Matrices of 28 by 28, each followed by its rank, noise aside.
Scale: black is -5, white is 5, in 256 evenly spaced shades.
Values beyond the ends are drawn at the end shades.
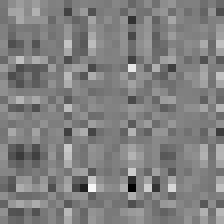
two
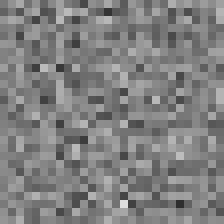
six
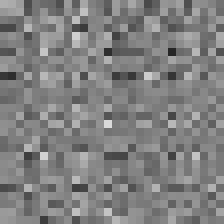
three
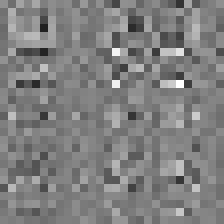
three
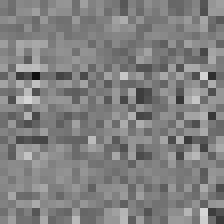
three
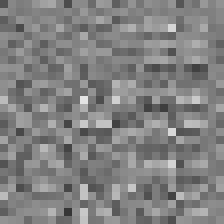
four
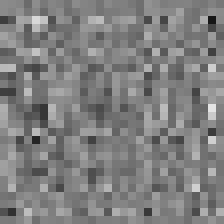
three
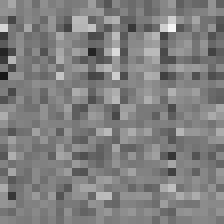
three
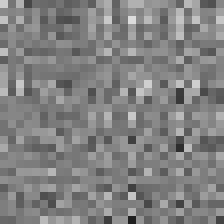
three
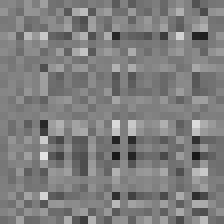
two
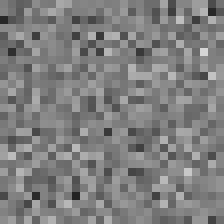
six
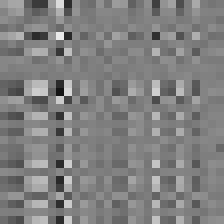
one
